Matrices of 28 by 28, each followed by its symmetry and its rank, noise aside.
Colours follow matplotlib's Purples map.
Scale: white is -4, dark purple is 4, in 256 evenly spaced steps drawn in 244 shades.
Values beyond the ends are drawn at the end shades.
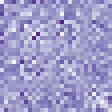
symmetric, rank five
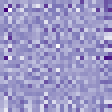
no symmetry, rank three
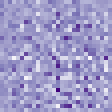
antisymmetric, rank four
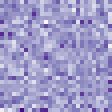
no symmetry, rank four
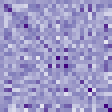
symmetric, rank four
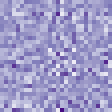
no symmetry, rank five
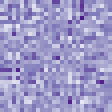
no symmetry, rank four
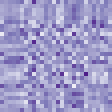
antisymmetric, rank four
